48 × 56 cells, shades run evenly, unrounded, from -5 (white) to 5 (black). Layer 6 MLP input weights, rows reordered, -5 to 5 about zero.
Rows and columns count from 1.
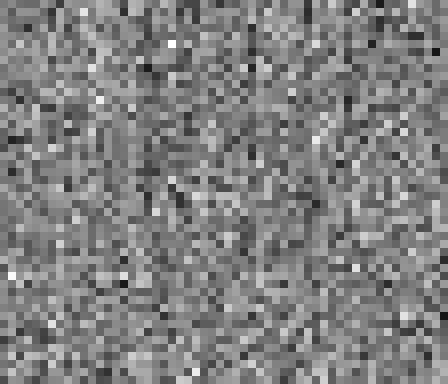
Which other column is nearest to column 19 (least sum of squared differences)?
23
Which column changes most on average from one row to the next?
51
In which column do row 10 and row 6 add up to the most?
20
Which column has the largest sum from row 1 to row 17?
44
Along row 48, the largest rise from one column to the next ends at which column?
42
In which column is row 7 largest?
55
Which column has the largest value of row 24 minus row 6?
22
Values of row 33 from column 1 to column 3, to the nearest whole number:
-2 -1 1
